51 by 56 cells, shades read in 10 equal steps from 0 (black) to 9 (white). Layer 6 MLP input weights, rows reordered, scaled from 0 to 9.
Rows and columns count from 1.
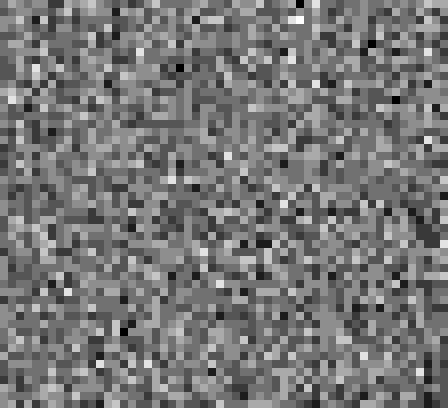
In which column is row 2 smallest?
15
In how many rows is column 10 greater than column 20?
14
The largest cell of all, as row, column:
3, 38
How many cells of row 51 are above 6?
2
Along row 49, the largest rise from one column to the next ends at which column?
39
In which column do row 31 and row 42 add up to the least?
16
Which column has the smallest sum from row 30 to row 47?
54
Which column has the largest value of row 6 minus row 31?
45
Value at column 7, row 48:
5
